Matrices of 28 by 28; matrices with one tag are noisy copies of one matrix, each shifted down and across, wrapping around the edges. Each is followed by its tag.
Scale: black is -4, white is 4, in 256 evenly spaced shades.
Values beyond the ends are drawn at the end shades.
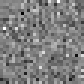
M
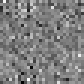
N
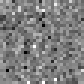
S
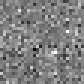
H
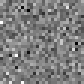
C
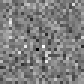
N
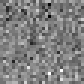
S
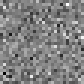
C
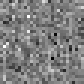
M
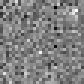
H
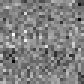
S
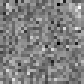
H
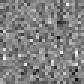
S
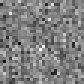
M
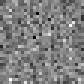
M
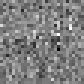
S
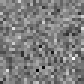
M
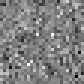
M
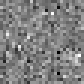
H
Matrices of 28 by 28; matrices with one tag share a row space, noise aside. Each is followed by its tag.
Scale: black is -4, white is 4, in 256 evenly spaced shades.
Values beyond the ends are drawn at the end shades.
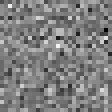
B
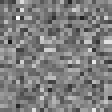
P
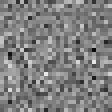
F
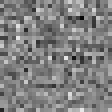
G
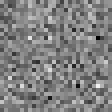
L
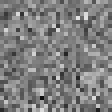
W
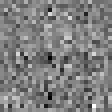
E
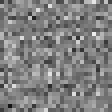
L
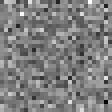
B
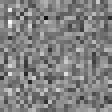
F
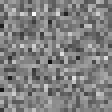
L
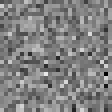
B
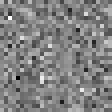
P
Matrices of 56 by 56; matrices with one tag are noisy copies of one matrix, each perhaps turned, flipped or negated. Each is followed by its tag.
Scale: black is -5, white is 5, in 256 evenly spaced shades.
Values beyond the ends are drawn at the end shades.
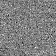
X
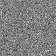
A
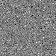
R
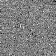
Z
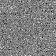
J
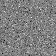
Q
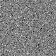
A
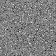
A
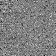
J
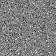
Q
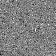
Z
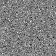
Q
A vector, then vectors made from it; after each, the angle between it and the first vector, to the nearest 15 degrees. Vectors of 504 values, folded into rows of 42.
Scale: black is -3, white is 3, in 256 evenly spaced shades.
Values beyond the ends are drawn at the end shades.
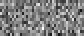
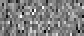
75 degrees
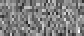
45 degrees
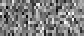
45 degrees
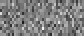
45 degrees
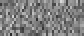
135 degrees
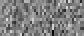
105 degrees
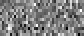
135 degrees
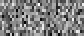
30 degrees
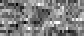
60 degrees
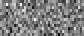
60 degrees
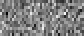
45 degrees
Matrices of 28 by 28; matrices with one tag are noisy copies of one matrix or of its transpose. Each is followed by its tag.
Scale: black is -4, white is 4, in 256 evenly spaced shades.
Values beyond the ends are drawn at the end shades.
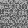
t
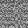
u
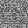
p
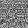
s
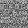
t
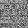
t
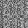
u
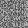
p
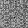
t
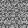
u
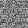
s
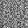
u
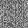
p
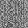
p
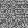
s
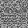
p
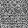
p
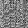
t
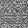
p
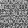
t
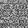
t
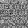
t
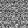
u
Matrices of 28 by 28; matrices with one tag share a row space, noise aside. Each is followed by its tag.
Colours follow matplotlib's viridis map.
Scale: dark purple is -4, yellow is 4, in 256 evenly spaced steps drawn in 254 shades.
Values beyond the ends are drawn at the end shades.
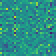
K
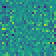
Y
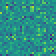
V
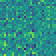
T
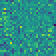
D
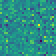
V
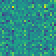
Y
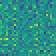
K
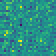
D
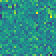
K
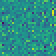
Y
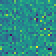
K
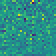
T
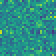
V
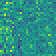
D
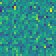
K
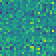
V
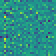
D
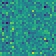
Y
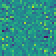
Y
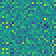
Y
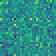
K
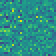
D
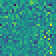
K
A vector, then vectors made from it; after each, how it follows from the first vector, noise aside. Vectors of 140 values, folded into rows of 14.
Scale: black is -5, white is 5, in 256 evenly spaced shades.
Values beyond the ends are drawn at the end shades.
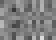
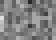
wrapped around.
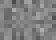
reversed, negated, shrunk.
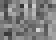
wrapped around.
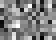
negated, scaled up.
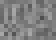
wrapped around, shrunk.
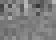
wrapped around, partly zeroed.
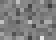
partly zeroed.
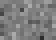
negated, partly zeroed.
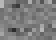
wrapped around, partly zeroed.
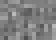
wrapped around, shrunk.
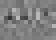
wrapped around, partly zeroed.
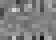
negated, partly zeroed.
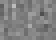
wrapped around, shrunk.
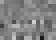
negated, partly zeroed.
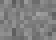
reversed, negated, shrunk.
